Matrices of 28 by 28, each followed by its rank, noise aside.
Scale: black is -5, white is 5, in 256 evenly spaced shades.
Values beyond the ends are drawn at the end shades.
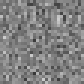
six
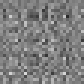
four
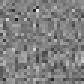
five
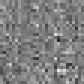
six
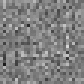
five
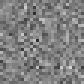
seven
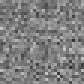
seven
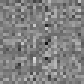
five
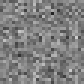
six
